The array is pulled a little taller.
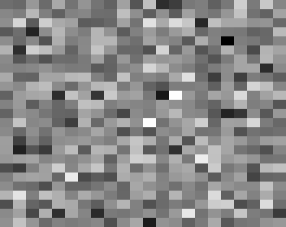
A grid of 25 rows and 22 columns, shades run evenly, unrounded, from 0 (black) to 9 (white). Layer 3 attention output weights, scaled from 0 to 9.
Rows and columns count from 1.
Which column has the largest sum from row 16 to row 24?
17
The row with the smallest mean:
13
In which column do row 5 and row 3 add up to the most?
12
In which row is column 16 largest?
18
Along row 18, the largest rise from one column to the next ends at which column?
16
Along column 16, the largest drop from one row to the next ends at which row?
19
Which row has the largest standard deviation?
11
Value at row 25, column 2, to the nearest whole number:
7
